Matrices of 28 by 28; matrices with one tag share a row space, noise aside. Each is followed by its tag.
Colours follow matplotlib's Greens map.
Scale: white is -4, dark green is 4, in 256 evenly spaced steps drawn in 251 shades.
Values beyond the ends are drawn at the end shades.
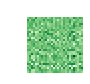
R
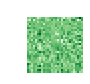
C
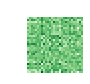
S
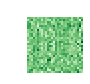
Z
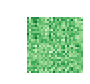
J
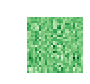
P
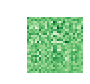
P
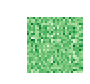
R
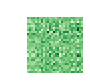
S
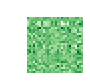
C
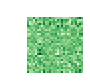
C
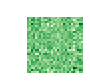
R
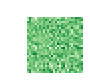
J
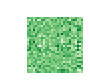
C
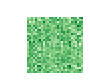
C
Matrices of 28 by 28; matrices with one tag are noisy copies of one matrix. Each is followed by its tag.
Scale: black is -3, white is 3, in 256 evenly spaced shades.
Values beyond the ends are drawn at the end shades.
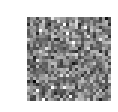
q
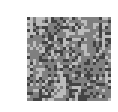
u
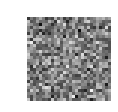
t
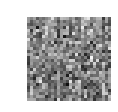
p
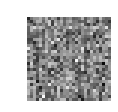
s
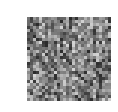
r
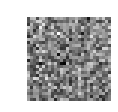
q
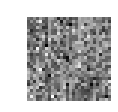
r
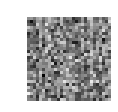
s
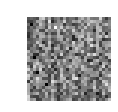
r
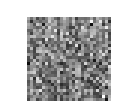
p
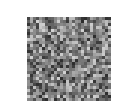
q
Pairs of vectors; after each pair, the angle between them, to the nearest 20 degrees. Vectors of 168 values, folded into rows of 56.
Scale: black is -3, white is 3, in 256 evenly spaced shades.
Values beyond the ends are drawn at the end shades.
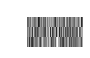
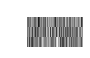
20 degrees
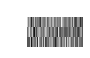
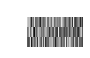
20 degrees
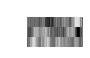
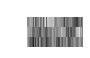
140 degrees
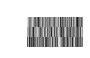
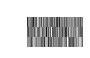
120 degrees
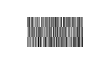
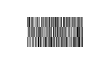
20 degrees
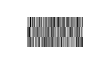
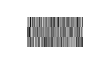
20 degrees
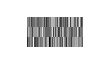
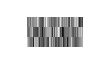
140 degrees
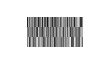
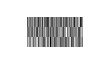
40 degrees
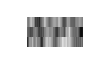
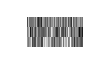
60 degrees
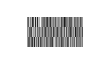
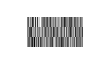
20 degrees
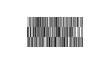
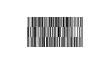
60 degrees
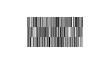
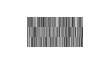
140 degrees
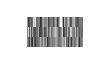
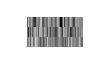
160 degrees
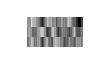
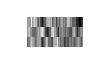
20 degrees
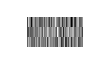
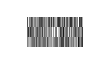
40 degrees
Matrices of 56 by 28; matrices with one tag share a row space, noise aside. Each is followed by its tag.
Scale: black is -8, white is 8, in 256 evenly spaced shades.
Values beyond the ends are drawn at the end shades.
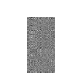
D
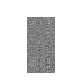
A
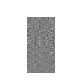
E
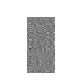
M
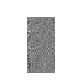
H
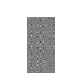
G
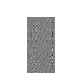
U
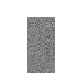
A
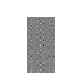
G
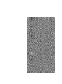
D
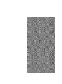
E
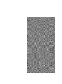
E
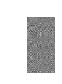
D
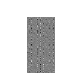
G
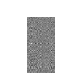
D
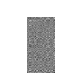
M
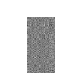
E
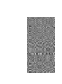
M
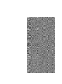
H
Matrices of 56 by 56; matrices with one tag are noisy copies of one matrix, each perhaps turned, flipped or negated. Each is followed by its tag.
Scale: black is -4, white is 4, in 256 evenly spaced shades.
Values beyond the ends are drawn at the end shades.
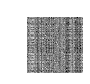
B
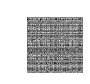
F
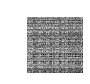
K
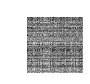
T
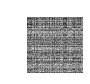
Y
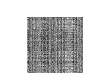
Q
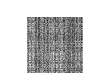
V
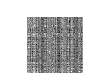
Y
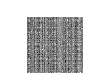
F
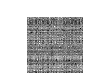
B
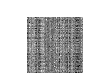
B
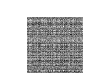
F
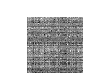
T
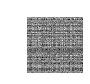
F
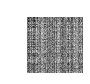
Y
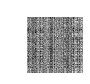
Y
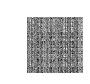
K
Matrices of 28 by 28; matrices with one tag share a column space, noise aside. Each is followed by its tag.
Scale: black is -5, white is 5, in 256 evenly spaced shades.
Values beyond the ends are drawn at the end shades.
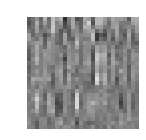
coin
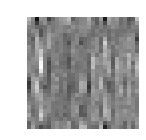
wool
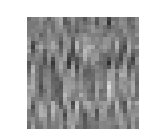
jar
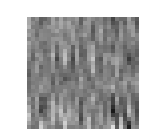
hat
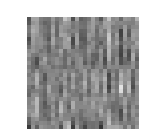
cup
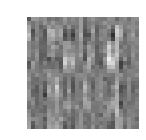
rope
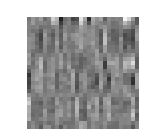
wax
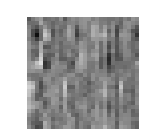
rope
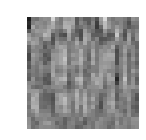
coin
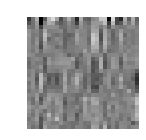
wax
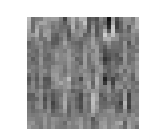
coin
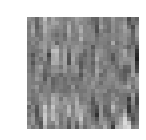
hat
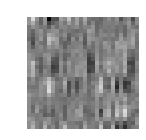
wool
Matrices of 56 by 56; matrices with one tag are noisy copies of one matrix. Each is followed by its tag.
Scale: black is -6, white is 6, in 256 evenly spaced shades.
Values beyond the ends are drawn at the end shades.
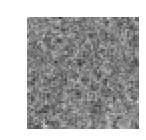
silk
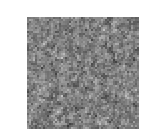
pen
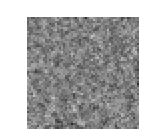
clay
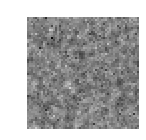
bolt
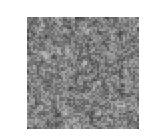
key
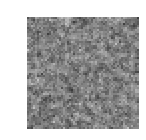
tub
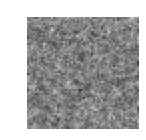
bolt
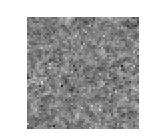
tub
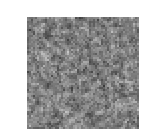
key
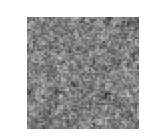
pen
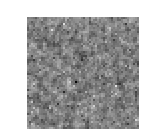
bolt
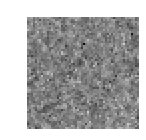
silk
